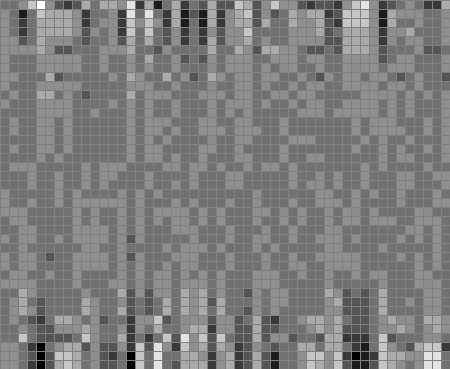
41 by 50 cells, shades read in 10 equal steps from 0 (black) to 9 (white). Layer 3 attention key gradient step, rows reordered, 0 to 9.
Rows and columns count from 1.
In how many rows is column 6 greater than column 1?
12
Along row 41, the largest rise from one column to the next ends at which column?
16
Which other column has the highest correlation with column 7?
36
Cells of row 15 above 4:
22
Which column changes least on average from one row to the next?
11
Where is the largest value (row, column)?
1, 5
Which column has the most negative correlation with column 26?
31
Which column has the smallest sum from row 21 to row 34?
15
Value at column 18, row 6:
3
